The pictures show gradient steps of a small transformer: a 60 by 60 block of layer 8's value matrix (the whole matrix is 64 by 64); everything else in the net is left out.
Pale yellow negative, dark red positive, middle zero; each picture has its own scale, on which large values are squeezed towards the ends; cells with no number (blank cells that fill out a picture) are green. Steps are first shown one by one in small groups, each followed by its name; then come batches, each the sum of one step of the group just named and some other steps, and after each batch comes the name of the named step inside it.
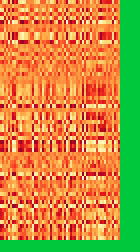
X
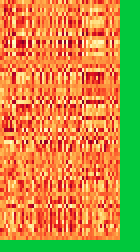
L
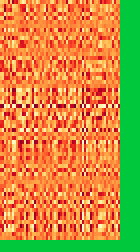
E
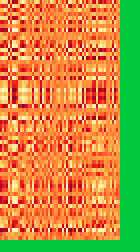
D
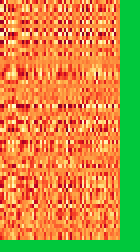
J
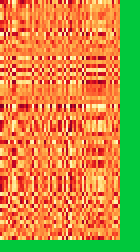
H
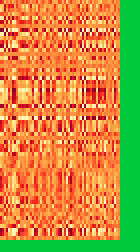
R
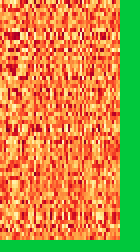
D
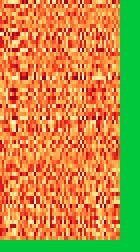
R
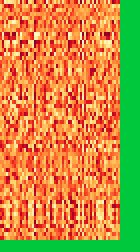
X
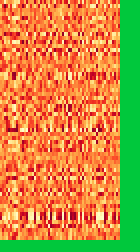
L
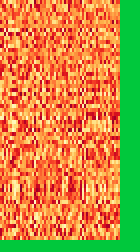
R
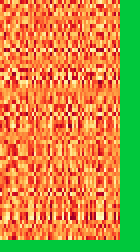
H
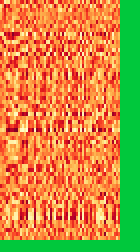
J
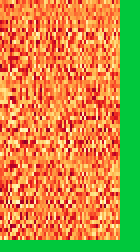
R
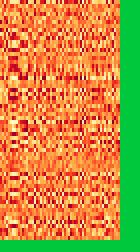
R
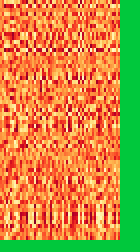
R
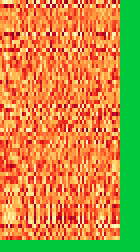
E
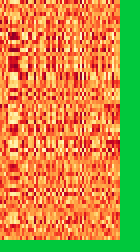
J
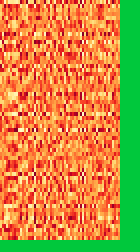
L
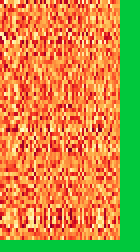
J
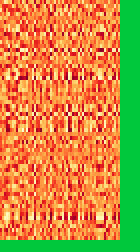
D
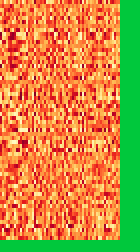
X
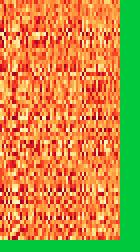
R
